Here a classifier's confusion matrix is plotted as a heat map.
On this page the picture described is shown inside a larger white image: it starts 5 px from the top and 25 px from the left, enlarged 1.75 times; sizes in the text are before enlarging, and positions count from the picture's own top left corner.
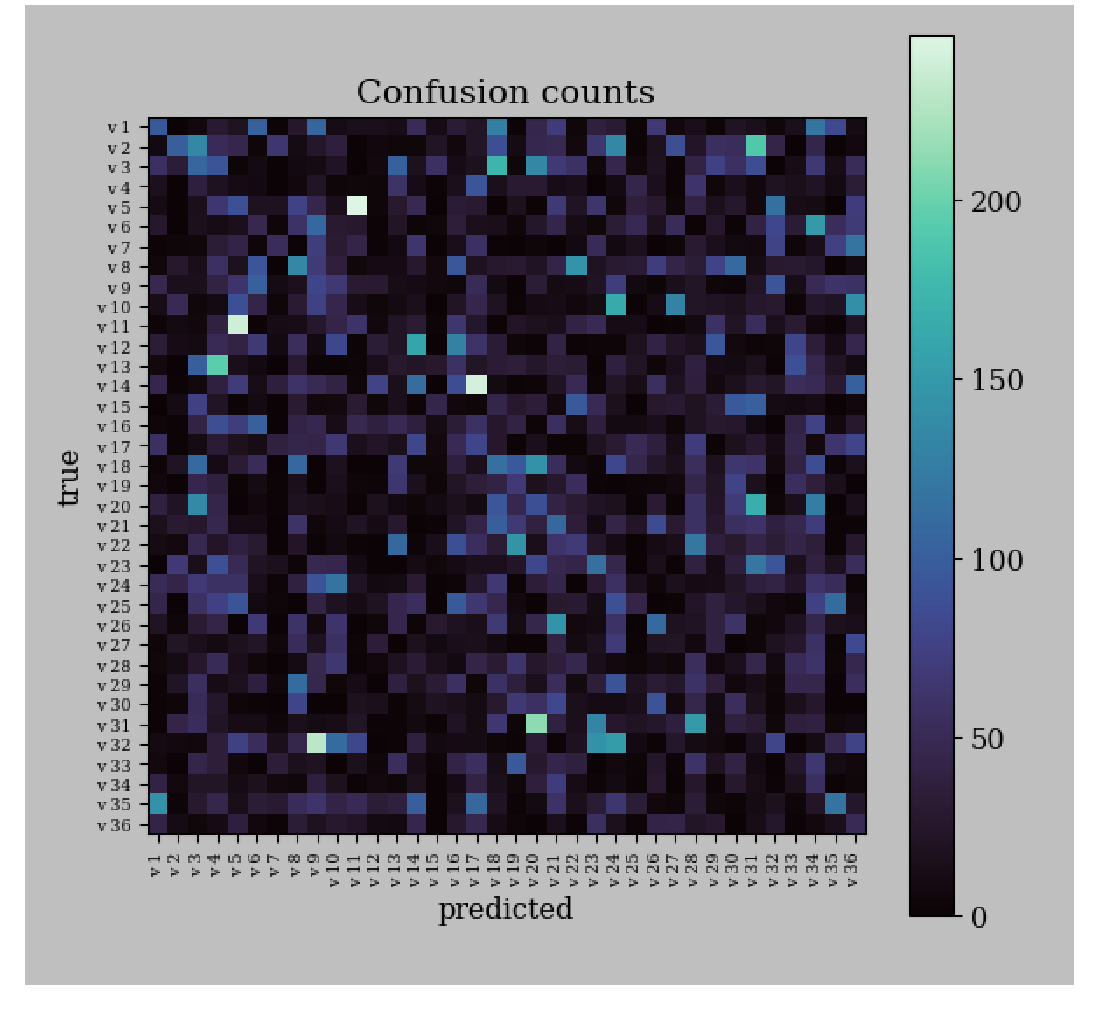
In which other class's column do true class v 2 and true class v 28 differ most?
v 31
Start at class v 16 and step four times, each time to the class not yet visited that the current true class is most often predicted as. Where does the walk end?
v 18
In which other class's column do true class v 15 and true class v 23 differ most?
v 32
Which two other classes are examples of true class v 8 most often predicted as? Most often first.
v 22, v 30
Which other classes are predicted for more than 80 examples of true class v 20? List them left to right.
v 3, v 18, v 31, v 34
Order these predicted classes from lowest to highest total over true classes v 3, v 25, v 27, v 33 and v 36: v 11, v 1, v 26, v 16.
v 11, v 26, v 1, v 16
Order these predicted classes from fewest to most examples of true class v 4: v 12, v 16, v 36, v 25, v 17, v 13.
v 12, v 16, v 36, v 25, v 13, v 17
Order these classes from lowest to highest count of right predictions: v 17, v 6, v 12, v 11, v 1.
v 12, v 6, v 11, v 17, v 1
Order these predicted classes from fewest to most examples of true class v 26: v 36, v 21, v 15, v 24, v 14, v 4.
v 14, v 36, v 15, v 4, v 24, v 21
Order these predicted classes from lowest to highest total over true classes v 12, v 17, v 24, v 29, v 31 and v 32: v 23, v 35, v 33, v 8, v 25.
v 25, v 35, v 33, v 8, v 23
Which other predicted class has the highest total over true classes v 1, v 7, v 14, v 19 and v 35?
v 17
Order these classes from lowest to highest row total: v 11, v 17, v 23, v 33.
v 33, v 11, v 17, v 23
